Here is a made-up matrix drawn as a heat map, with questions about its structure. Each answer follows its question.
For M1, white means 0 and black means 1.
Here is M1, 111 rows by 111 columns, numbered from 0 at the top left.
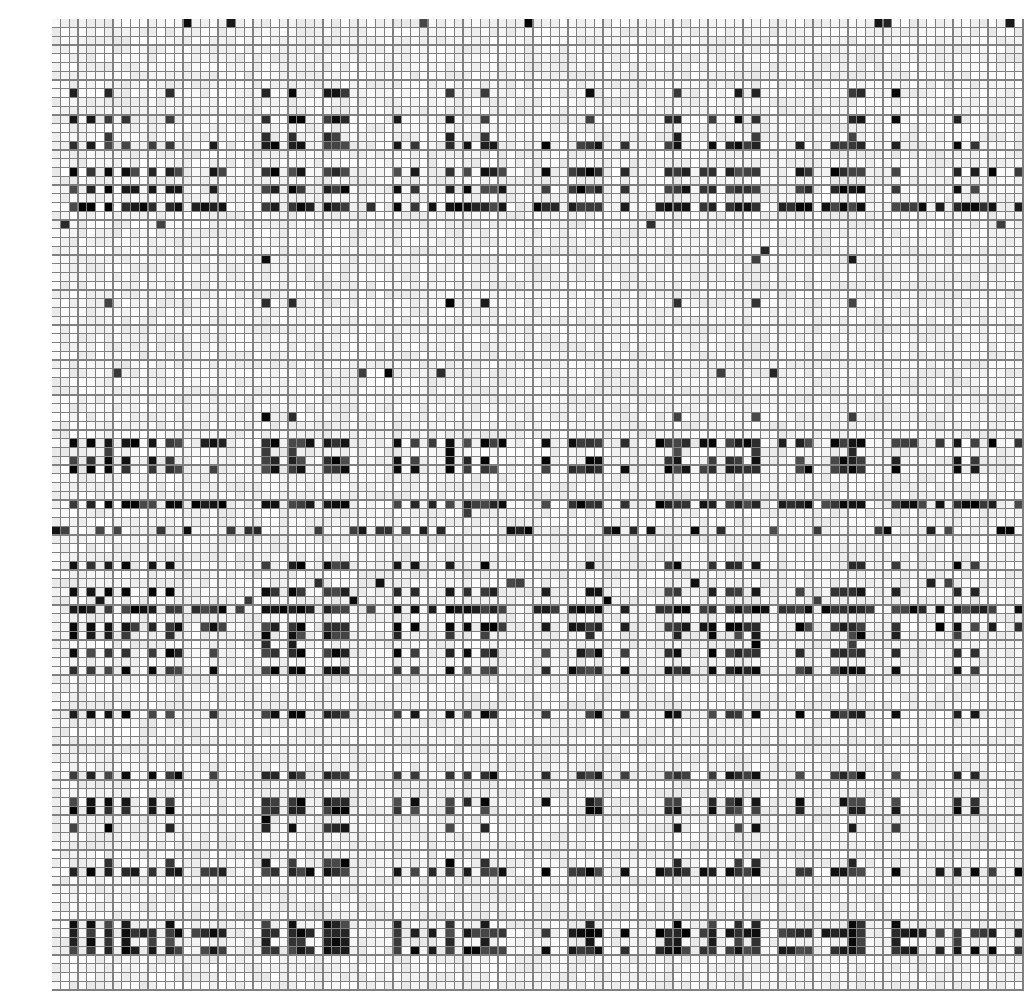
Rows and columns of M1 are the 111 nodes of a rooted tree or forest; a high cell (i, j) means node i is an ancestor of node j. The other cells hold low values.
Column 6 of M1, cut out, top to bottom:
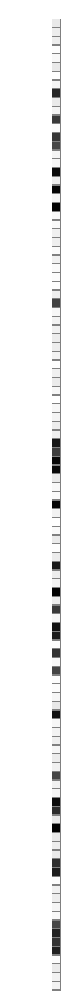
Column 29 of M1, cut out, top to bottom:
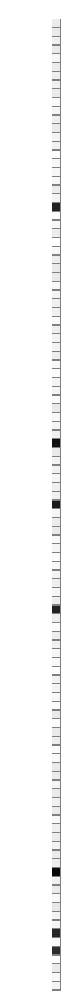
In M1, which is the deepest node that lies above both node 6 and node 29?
97
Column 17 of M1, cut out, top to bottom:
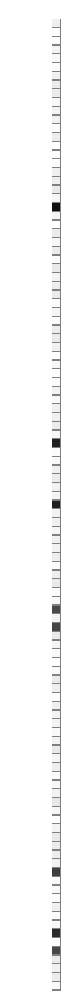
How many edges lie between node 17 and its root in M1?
8
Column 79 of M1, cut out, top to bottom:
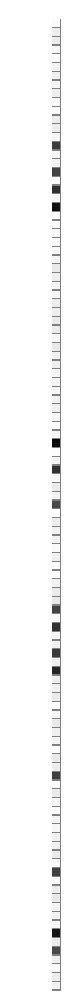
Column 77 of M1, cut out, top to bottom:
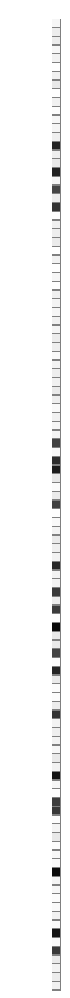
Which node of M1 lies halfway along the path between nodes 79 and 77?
89
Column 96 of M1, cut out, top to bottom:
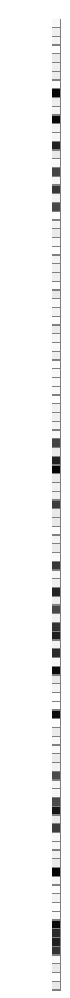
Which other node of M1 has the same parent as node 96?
2
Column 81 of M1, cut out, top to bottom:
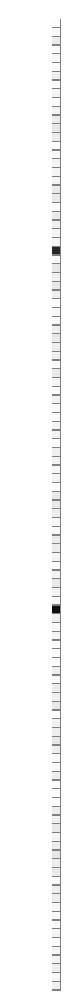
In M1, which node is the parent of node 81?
26
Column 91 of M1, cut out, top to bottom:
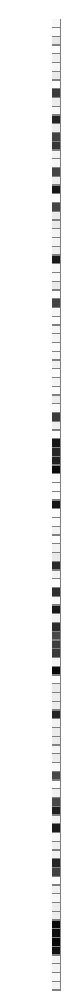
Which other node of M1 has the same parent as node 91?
80
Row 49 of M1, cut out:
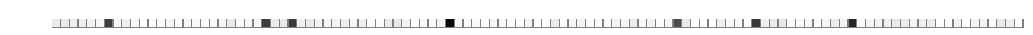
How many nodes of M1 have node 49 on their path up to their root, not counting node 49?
7
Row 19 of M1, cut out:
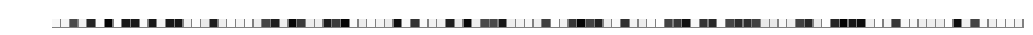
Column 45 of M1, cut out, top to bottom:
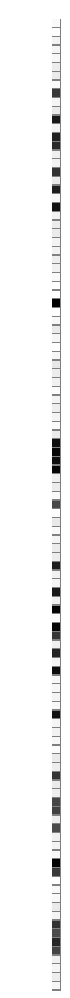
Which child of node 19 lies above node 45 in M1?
51
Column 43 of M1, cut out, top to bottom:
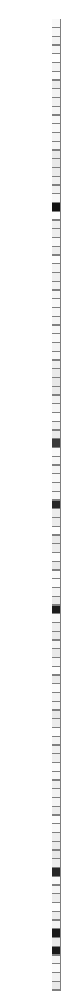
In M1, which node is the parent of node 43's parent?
48
